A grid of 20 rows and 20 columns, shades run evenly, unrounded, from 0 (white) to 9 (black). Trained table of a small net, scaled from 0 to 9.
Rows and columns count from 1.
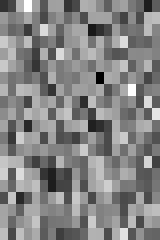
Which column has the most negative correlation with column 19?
4
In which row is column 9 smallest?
10
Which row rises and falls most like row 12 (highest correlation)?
20
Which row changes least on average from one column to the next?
18
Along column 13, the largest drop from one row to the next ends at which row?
8
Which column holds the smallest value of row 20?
16
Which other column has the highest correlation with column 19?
9
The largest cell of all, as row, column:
7, 13
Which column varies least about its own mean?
15
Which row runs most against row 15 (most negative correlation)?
3
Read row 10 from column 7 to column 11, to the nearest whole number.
6 3 2 6 5
